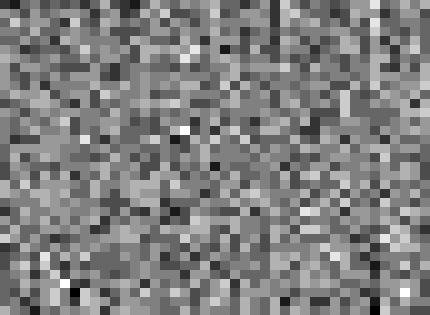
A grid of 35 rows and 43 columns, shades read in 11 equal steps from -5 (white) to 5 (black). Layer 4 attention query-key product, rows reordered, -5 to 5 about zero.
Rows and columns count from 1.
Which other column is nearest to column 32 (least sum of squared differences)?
3
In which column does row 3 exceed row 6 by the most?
20
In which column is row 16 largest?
18
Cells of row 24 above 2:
5
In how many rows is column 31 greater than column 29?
16
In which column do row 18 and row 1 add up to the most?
14
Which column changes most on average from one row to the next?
39
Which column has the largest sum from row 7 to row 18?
32
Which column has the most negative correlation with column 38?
28
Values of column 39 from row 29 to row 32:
0 1 -1 -1
